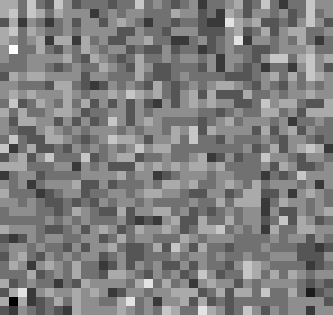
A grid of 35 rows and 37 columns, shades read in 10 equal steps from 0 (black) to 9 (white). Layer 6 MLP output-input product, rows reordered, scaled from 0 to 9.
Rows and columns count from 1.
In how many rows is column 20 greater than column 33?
12
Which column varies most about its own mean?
2
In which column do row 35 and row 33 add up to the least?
35
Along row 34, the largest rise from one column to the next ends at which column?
3
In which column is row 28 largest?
20
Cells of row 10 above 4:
16
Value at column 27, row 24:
4
